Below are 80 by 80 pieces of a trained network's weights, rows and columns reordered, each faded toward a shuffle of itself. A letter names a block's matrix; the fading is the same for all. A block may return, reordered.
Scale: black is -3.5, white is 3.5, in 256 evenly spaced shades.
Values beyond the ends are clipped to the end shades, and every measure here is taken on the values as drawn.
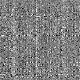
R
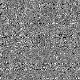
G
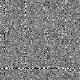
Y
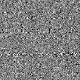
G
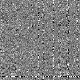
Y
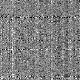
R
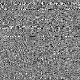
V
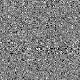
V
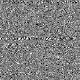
V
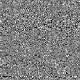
V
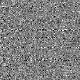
V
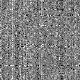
R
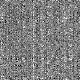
R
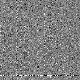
Y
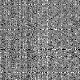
R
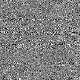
G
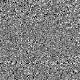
G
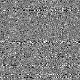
V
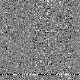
Y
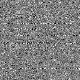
G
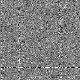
Y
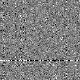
Y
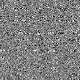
V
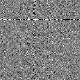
Y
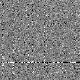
Y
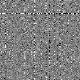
Y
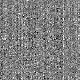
R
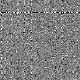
Y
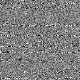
V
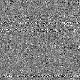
V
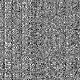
R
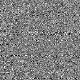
V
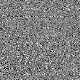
V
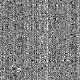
R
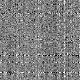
R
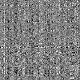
R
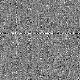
Y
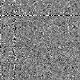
Y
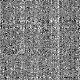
R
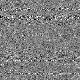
V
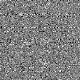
G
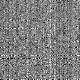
R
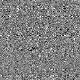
V
